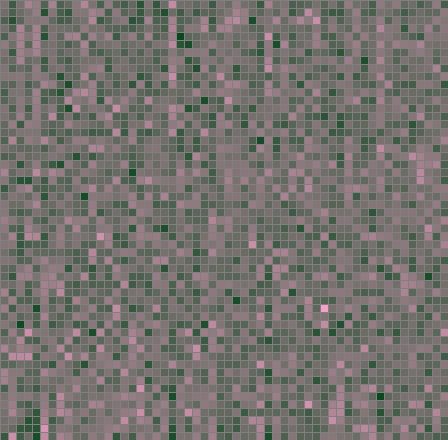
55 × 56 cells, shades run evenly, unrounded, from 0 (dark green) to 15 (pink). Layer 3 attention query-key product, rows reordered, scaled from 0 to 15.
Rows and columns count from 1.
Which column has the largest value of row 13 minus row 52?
48
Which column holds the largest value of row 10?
22
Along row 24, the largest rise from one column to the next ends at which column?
39
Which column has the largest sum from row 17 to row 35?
53
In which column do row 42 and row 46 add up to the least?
19
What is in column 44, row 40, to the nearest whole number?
3
